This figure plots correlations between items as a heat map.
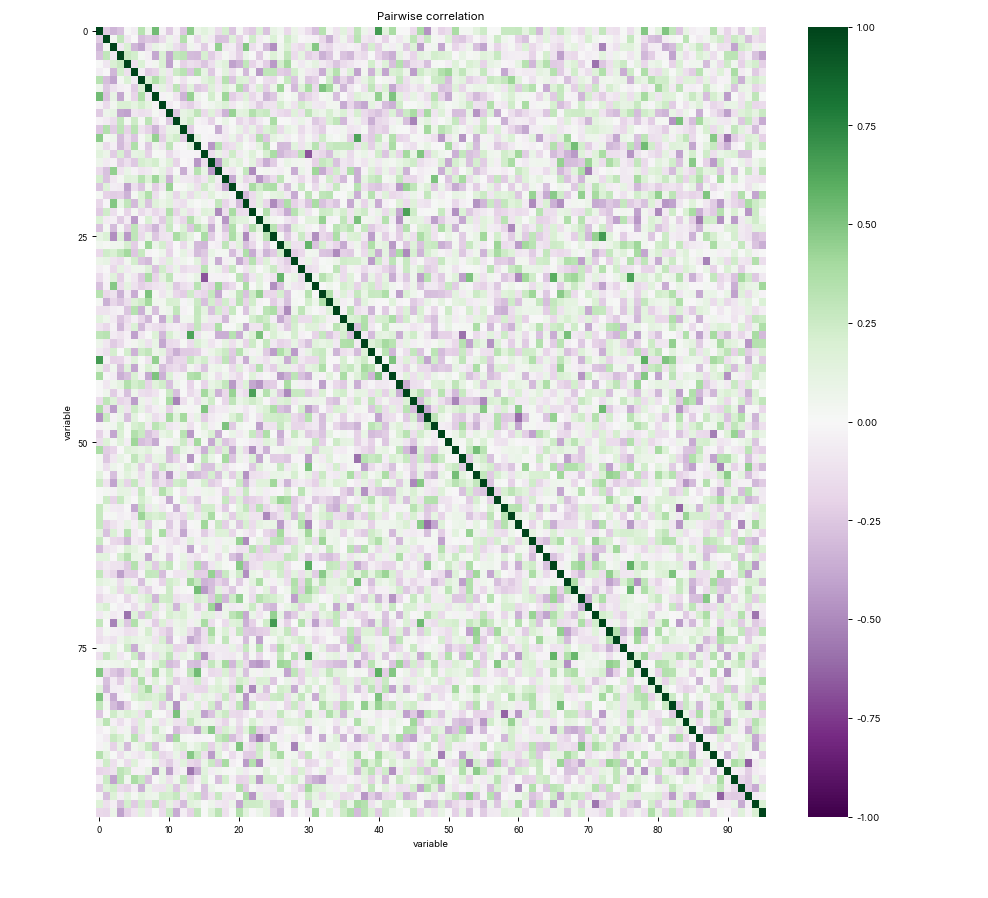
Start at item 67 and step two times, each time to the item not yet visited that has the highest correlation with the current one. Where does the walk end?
13
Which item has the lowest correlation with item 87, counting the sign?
28
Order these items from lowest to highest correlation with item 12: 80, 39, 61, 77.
61, 39, 80, 77
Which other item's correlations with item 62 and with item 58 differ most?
21
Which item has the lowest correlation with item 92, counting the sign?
60
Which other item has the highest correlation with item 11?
83
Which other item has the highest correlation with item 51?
54
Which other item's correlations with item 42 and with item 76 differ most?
30
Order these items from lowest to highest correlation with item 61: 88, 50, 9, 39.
50, 88, 39, 9
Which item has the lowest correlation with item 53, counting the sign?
89
